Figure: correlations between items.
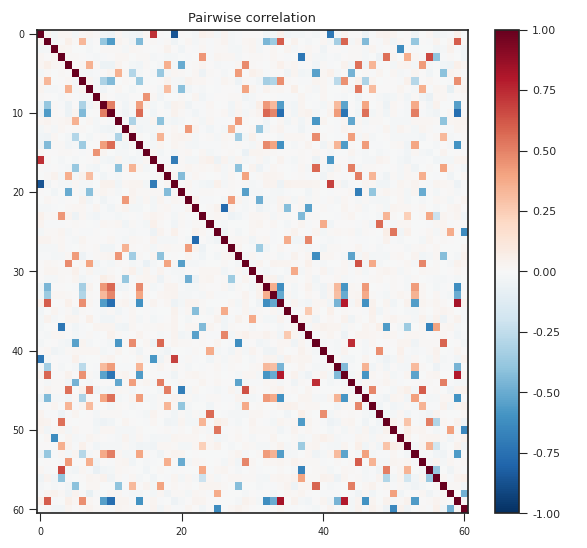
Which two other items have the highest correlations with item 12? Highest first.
21, 27
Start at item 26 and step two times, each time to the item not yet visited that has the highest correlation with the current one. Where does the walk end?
35
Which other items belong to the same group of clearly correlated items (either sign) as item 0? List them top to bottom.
16, 19, 41
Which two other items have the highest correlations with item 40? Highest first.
48, 24
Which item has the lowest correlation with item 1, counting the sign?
10
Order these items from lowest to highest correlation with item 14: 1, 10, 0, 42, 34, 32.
34, 1, 0, 42, 32, 10
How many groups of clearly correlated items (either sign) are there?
12
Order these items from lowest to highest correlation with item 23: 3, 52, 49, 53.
53, 52, 49, 3
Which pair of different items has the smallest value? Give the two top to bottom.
0, 19
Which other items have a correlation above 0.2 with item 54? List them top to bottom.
4, 7, 18, 29, 45, 47
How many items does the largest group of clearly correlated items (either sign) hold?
13
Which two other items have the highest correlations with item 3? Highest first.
55, 49
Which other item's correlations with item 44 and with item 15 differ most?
39
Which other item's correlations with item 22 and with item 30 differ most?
26
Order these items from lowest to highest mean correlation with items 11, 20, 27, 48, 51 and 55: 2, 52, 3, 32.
2, 32, 52, 3
